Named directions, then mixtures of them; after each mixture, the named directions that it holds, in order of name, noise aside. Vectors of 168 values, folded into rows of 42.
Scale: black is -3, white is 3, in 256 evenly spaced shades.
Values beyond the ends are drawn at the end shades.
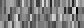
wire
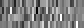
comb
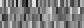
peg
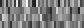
peg.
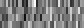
comb, peg.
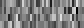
wire.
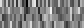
peg.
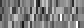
comb, wire.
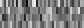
peg.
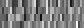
comb, peg.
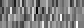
comb.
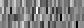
comb.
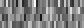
comb, peg.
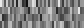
peg.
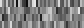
peg.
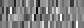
comb.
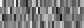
comb, peg.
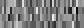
comb, wire.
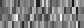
comb, wire.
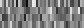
peg.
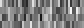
peg, wire.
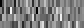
comb, peg.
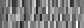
comb, peg.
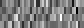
comb, wire.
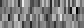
peg, wire.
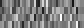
comb, wire.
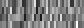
comb, peg.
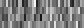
comb, peg.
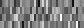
comb, wire.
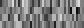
peg, wire.
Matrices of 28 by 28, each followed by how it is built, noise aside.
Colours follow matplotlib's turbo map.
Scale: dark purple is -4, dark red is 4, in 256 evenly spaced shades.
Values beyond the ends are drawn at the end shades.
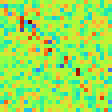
banded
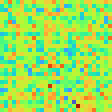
blocks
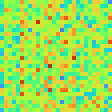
repeating rows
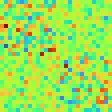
block diagonal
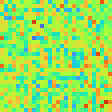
blocks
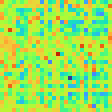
blocks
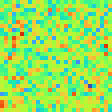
blocks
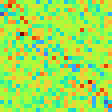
banded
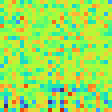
low rank
